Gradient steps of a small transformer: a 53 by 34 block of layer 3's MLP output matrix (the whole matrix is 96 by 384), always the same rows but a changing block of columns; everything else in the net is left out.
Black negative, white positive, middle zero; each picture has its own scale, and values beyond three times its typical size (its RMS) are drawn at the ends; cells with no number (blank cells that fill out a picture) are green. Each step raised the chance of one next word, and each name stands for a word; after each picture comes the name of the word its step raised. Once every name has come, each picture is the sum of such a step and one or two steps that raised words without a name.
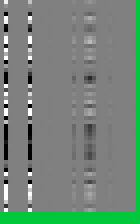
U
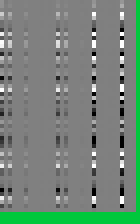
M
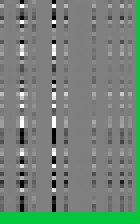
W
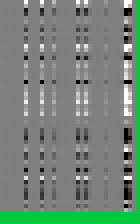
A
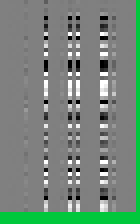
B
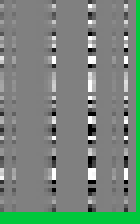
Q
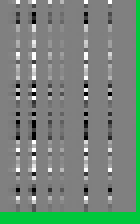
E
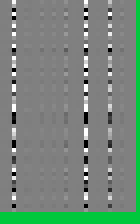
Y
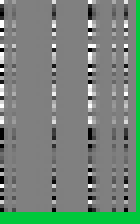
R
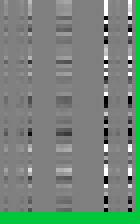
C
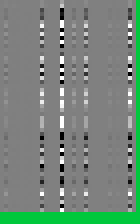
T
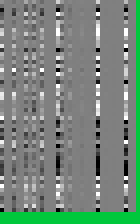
Y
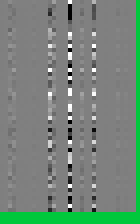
R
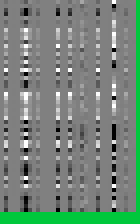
R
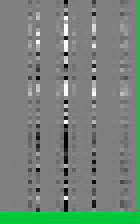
M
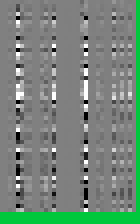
B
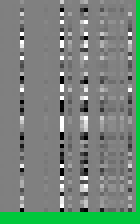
M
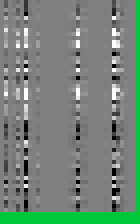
M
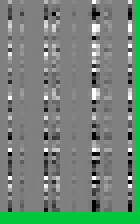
E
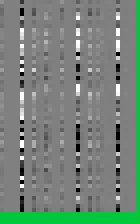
M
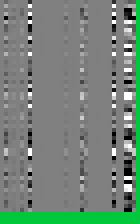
W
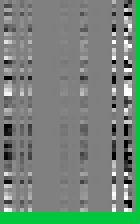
U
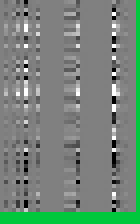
Y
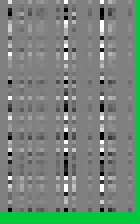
E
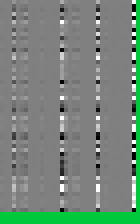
T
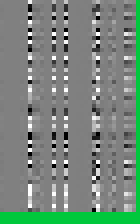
T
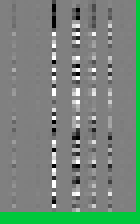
T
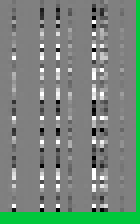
Q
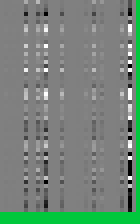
E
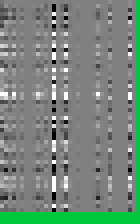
B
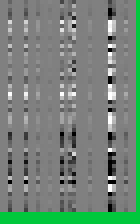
W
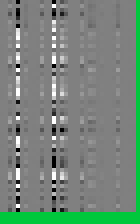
Q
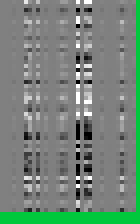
A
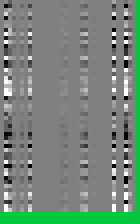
T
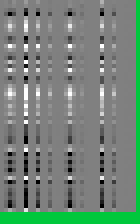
A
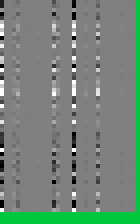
T
